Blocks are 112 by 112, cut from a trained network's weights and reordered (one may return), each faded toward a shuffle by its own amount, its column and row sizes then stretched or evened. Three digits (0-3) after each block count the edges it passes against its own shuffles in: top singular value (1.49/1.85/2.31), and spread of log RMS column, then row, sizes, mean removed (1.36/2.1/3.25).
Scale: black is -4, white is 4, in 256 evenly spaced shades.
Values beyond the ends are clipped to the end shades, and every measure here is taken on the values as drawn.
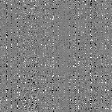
0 3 2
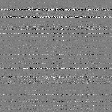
2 1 3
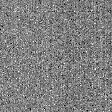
1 0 1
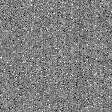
0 0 1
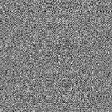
3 1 1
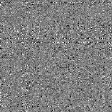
1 2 2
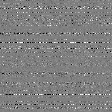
2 0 3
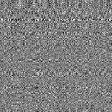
3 1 3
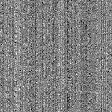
3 2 0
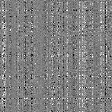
3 3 2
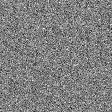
0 0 0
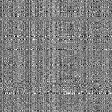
3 0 3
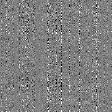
1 3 1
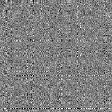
3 2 2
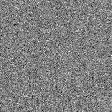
1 0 0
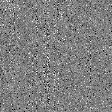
0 2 0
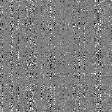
0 3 2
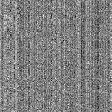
3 2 0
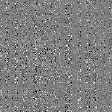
0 3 2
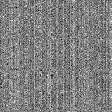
3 1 0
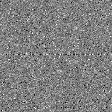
2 0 1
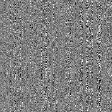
2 3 0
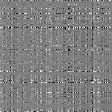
3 2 3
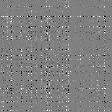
1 3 3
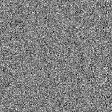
1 1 1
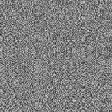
3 1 0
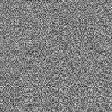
3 0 1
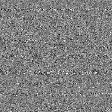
1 0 2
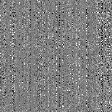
1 3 1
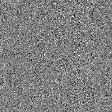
0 2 1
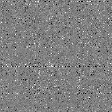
1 2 2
